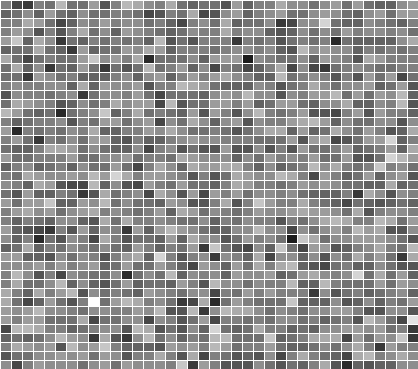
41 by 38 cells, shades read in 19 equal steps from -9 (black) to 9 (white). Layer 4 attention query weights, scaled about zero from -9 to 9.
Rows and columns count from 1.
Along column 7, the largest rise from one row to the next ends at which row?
33
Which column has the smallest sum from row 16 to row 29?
4
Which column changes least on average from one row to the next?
25
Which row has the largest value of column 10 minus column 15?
39
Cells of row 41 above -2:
25
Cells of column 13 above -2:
35
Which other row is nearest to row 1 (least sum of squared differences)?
15
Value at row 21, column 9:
4
